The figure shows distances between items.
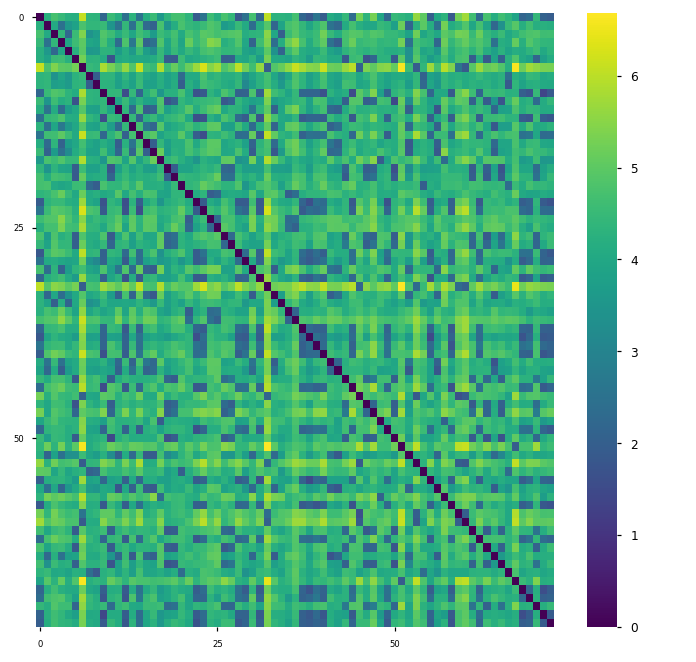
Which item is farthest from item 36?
6
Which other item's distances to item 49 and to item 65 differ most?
47
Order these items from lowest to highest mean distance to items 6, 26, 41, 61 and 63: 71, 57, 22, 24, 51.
71, 22, 24, 57, 51
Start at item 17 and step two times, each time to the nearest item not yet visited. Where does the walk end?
57
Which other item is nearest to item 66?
8
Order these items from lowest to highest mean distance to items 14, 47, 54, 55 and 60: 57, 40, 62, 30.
62, 40, 30, 57
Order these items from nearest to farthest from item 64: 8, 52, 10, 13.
13, 52, 10, 8
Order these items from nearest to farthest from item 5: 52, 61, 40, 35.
61, 52, 35, 40
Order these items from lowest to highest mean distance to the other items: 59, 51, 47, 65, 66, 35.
65, 66, 35, 47, 59, 51
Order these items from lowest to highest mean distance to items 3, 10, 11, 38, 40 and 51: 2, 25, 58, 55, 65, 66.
55, 58, 65, 66, 2, 25
